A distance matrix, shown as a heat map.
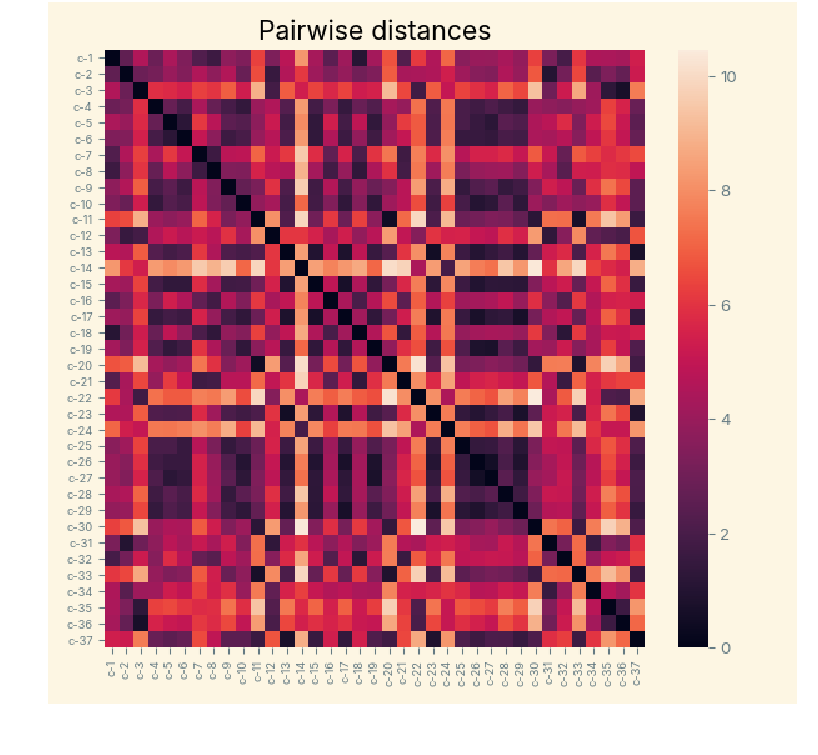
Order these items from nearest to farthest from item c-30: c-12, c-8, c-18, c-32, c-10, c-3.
c-10, c-8, c-18, c-32, c-12, c-3
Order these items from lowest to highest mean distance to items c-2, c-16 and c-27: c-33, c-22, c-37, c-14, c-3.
c-37, c-3, c-33, c-22, c-14
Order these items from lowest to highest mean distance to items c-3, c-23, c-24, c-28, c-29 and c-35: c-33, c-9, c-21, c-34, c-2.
c-2, c-9, c-34, c-33, c-21
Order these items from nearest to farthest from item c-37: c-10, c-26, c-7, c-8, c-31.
c-26, c-10, c-8, c-31, c-7
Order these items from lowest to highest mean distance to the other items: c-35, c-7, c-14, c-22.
c-7, c-35, c-22, c-14
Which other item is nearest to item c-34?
c-31
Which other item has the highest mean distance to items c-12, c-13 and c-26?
c-14
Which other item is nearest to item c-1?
c-18
